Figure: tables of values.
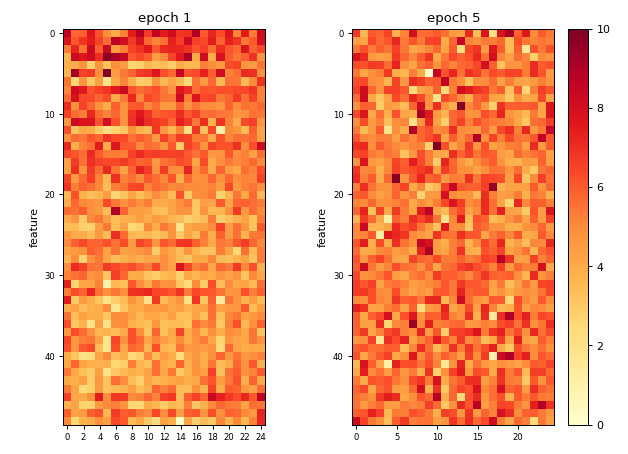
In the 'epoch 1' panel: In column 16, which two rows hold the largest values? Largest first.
0, 8
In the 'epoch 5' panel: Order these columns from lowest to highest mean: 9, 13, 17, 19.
19, 17, 9, 13
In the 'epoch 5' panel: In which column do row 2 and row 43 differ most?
13
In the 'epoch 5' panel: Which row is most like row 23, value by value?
41
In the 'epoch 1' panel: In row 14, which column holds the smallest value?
14
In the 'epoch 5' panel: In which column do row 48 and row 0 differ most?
17
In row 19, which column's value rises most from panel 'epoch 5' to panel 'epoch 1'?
9
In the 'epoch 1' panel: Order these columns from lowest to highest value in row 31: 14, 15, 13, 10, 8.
15, 14, 10, 13, 8
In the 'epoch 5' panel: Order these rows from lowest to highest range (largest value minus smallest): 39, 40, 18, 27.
39, 27, 18, 40
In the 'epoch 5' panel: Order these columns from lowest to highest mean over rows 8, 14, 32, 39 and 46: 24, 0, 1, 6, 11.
6, 11, 24, 0, 1
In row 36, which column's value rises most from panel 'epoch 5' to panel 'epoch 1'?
4
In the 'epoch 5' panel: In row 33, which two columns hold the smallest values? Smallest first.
19, 11
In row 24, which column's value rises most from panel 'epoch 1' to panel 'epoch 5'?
1
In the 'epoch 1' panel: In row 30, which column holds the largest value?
6
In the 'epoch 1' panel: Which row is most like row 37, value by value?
41
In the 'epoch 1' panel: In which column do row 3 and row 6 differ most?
5
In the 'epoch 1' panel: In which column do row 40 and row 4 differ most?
2
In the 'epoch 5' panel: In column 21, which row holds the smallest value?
2
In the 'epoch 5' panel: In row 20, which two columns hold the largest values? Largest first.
11, 16
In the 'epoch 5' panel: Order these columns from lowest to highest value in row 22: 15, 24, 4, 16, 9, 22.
4, 15, 22, 16, 24, 9
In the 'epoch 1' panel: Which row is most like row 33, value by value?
12
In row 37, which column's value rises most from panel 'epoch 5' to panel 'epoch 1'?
11
